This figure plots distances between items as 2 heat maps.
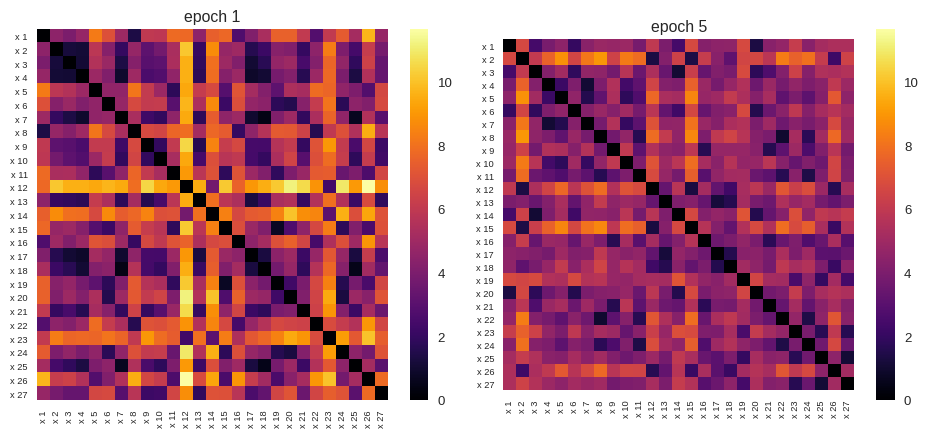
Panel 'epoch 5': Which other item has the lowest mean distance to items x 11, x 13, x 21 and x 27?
x 16
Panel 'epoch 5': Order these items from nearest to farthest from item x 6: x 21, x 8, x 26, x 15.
x 21, x 8, x 26, x 15
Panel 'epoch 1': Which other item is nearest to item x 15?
x 19
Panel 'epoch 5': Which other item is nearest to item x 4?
x 7
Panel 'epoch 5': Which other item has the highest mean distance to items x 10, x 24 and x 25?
x 2
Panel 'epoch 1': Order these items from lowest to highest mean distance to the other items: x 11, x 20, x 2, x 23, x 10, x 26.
x 2, x 10, x 11, x 20, x 26, x 23
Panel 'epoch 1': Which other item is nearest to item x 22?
x 8
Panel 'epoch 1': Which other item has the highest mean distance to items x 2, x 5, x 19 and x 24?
x 12
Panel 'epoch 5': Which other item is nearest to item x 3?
x 14
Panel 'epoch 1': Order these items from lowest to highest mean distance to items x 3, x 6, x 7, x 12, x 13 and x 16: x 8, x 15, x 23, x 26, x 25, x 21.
x 25, x 21, x 8, x 15, x 23, x 26
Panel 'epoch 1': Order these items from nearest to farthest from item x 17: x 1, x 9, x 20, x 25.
x 25, x 9, x 1, x 20
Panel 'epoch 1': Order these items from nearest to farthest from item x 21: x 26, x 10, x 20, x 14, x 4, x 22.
x 4, x 10, x 20, x 26, x 22, x 14
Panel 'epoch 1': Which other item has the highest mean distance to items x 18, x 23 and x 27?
x 26
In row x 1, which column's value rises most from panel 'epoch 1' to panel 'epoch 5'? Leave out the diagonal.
x 8
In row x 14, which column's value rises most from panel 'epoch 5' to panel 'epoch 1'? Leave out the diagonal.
x 20
